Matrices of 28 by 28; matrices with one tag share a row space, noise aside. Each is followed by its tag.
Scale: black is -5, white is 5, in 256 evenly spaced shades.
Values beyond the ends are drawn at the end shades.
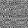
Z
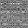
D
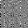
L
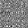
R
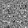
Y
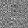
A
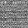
Z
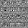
D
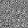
R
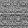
D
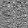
Y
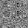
Y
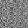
A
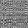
Z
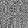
A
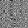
A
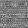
Z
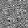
Y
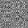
R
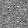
Y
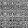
D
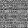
Z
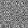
R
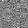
Y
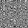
A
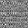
Z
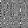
L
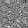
Y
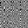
L
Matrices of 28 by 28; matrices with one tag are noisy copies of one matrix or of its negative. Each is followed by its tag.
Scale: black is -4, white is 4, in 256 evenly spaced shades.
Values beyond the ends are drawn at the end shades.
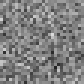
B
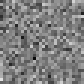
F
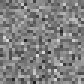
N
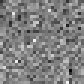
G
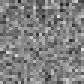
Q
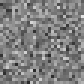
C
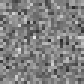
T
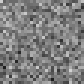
G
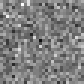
T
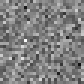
N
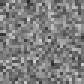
T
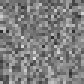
F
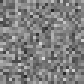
B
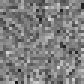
Q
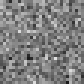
G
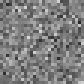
C
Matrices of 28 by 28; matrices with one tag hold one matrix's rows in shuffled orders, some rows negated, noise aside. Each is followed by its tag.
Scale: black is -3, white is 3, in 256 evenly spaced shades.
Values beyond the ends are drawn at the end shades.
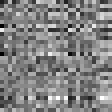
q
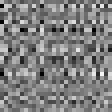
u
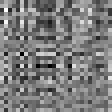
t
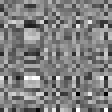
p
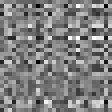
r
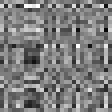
p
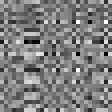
p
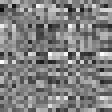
q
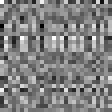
u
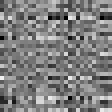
q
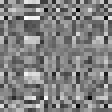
p
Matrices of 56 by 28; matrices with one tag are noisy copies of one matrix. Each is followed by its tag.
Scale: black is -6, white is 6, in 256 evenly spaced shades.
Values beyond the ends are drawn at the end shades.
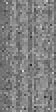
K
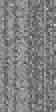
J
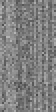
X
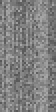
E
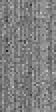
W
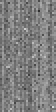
W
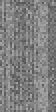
E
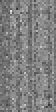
K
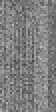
E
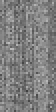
E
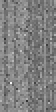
J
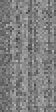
K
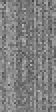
X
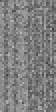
J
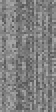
X
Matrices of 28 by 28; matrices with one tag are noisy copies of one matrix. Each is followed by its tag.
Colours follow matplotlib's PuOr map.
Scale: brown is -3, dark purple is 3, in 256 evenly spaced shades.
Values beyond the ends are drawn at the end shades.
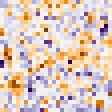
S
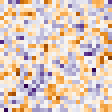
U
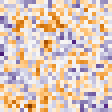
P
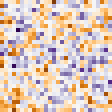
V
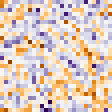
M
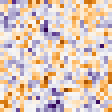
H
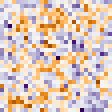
P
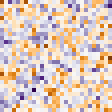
U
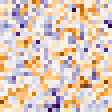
H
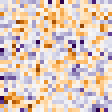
P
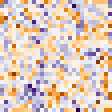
U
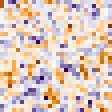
U
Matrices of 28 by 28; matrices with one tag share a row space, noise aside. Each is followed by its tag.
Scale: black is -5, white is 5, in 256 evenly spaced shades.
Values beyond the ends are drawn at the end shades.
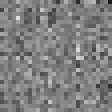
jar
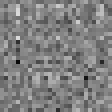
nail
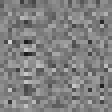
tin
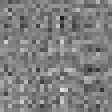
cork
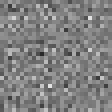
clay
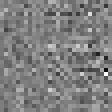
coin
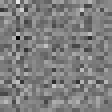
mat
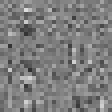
tin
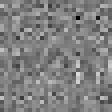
jar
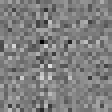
clay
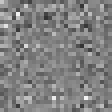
mat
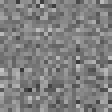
jar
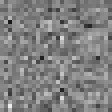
cork
